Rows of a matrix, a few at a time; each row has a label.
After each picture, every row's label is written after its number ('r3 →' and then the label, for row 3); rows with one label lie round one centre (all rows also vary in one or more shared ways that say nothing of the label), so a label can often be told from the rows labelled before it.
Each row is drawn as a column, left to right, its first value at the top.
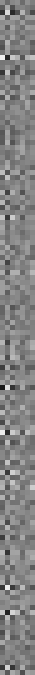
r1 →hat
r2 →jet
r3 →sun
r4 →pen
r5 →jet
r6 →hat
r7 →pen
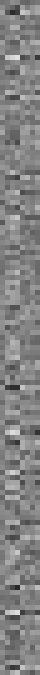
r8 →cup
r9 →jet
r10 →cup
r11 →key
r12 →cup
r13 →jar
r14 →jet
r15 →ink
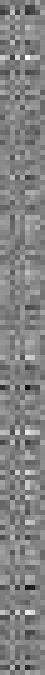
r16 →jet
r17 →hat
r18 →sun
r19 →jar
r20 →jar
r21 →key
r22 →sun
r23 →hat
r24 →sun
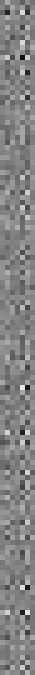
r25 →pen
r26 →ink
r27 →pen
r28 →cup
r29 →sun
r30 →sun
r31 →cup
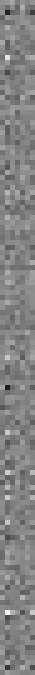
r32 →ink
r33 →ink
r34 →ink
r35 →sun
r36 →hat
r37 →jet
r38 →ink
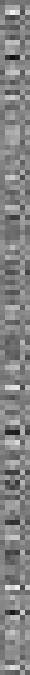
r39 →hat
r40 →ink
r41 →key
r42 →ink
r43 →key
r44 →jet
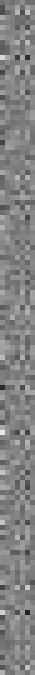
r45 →sun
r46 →pen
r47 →jet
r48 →sun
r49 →jet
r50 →sun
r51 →cup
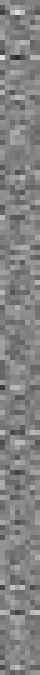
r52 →jet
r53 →ink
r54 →pen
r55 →key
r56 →jet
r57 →cup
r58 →jar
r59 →pen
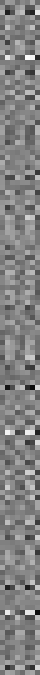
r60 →cup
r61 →jar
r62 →cup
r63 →pen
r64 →cup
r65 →cup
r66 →hat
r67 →jar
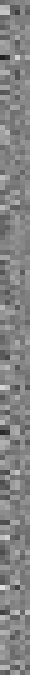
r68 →ink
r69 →pen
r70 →key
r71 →key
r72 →jet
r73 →ink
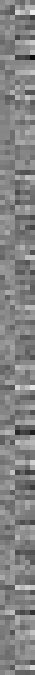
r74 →pen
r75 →sun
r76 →jet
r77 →jet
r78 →jet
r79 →ink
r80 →key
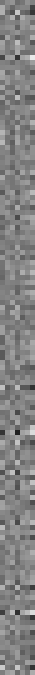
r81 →pen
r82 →jar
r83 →sun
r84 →key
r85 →pen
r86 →pen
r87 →key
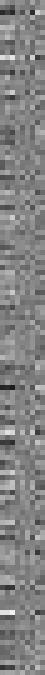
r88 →ink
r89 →jar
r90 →jet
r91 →cup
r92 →hat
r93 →sun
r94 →hat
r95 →jar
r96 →sun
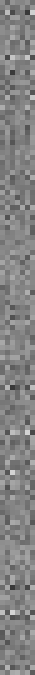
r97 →key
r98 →key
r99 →sun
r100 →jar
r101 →cup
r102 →hat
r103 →key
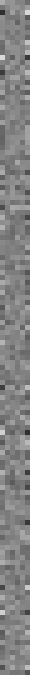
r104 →hat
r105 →ink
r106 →ink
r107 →cup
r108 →sun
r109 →key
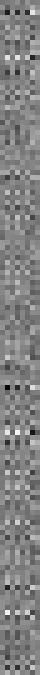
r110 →hat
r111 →key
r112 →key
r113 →hat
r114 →jar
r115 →ink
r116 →pen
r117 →jar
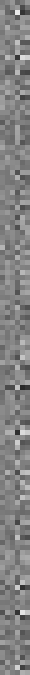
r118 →hat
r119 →jar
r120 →hat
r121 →key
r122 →key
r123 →jar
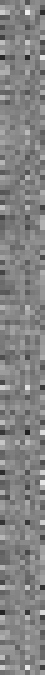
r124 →cup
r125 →key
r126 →pen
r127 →jar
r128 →ink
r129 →sun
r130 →sun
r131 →ink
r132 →jet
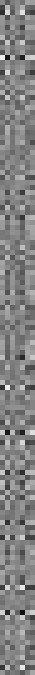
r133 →jet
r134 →key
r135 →jet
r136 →pen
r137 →hat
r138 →jet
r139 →cup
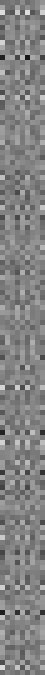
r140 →sun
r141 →jar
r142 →jet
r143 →jar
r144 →jet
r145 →key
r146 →hat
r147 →cup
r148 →hat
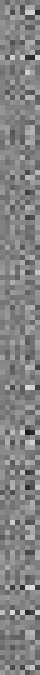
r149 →key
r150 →key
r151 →pen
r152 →hat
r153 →jar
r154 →jet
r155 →ink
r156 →pen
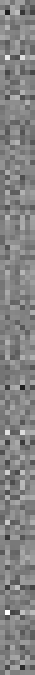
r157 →jar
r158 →ink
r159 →hat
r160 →hat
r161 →jet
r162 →jar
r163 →sun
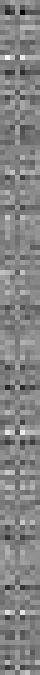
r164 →jet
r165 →cup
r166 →hat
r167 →ink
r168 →hat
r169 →hat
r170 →pen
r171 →cup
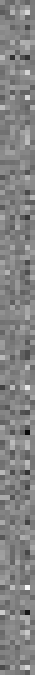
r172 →key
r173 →key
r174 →key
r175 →jet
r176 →pen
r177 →jet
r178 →sun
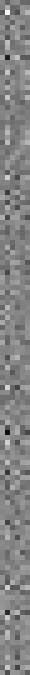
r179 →sun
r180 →jet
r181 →jar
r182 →key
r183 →jet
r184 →jet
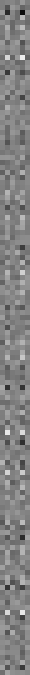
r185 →jet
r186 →sun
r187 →ink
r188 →cup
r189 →ink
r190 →sun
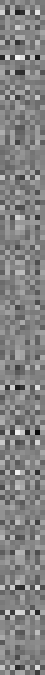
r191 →sun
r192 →jar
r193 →pen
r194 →jar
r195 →hat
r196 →jet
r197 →pen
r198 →jet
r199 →sun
